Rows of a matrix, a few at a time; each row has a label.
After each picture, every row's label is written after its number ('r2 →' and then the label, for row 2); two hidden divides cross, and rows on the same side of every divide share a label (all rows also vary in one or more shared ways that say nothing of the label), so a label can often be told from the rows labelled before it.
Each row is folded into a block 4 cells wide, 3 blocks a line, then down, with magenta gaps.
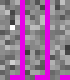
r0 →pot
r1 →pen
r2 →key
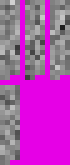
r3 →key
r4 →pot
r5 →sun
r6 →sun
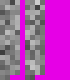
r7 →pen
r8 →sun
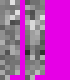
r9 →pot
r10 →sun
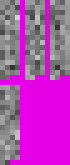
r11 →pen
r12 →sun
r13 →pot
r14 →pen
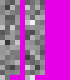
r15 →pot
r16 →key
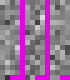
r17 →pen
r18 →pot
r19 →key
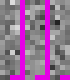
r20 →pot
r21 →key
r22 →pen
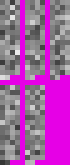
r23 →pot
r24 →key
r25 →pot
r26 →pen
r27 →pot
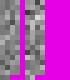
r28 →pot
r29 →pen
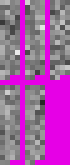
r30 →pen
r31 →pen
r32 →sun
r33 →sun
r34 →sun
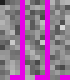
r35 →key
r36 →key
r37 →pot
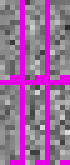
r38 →pot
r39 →sun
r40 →key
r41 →pot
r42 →pot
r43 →pot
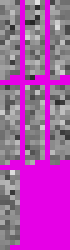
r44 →sun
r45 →pen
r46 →sun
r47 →key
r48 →pot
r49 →sun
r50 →pot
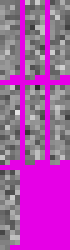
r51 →sun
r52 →pot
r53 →key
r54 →sun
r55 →sun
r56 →sun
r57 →pot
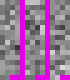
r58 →sun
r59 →pen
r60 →key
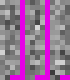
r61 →pot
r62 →pot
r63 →pen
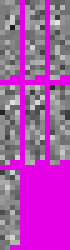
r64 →sun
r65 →key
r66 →key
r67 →pot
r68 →pot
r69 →key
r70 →key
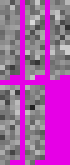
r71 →pen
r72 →key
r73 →pot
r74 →pen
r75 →sun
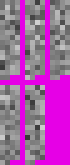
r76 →pot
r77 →sun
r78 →pot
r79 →pot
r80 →pen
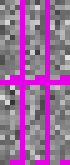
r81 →pot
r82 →sun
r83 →key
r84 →key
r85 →sun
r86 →pen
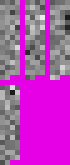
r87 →pot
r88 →pen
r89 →key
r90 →key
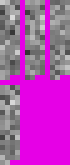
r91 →pen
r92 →pen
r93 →key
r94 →pen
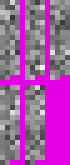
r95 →key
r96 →key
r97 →pot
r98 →pot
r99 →sun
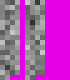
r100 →pot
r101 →pen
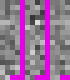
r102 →key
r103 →sun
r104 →key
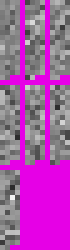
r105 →pot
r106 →pot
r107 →sun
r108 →key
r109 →pot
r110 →sun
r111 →pot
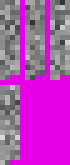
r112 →pot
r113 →pen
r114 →pot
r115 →pot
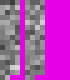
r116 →key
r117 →pot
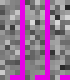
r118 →pen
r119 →pot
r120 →pen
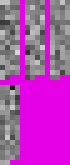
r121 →pen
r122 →pen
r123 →pot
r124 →sun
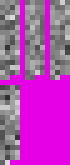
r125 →pot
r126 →sun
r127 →key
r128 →key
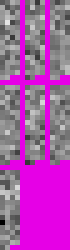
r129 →pot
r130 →pen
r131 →key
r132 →pen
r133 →pen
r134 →key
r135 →sun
